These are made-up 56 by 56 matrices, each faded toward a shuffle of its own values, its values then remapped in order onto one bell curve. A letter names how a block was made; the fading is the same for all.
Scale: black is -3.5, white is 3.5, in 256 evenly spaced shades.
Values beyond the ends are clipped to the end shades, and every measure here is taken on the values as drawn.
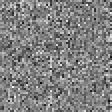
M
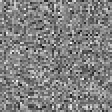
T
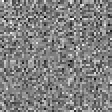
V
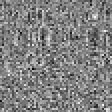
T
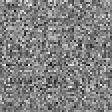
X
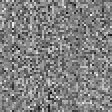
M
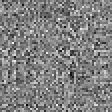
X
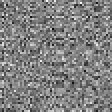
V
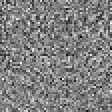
T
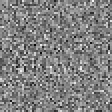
T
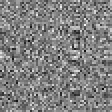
X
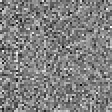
M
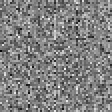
M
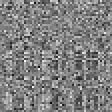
V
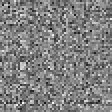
X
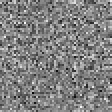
X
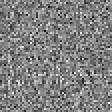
X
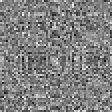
V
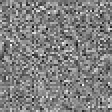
X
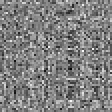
V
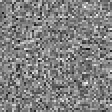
T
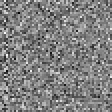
M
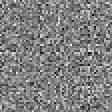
X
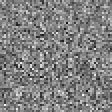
T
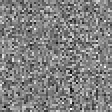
M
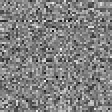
X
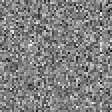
M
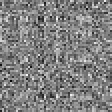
T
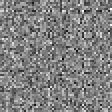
T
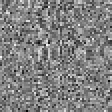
X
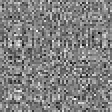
V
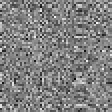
V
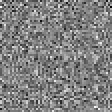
V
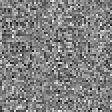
T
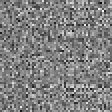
V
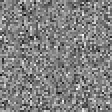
M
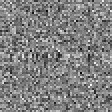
T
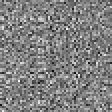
T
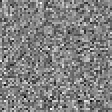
T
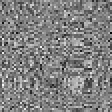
V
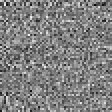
T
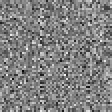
X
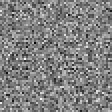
T
